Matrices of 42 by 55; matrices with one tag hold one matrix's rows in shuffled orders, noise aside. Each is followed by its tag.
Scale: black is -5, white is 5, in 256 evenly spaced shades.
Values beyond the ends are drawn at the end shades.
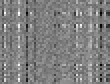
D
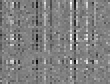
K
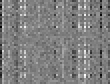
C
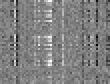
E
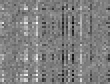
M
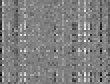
C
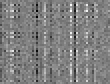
K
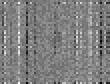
D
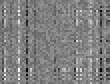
D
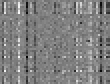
D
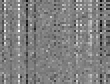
D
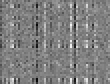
K
